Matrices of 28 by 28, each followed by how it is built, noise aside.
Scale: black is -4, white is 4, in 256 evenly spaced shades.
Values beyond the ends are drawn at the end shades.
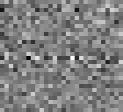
uneven rows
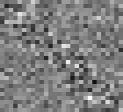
banded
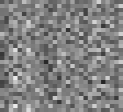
repeating rows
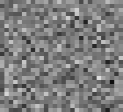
repeating rows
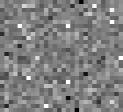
sparse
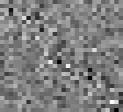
banded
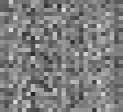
repeating rows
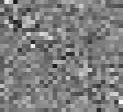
banded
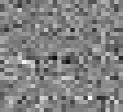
uneven rows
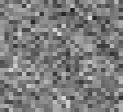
Toeplitz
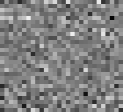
uneven rows
